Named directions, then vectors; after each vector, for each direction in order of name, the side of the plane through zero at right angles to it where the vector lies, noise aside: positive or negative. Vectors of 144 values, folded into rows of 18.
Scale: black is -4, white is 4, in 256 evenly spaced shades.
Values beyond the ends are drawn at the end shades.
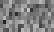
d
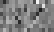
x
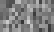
negative, positive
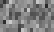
positive, positive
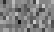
negative, positive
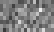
positive, negative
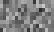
negative, positive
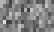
negative, negative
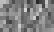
negative, negative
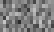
negative, positive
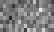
positive, negative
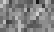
negative, negative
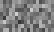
negative, positive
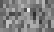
positive, positive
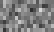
positive, negative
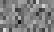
negative, positive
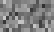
positive, negative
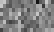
negative, negative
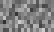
positive, negative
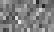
positive, negative
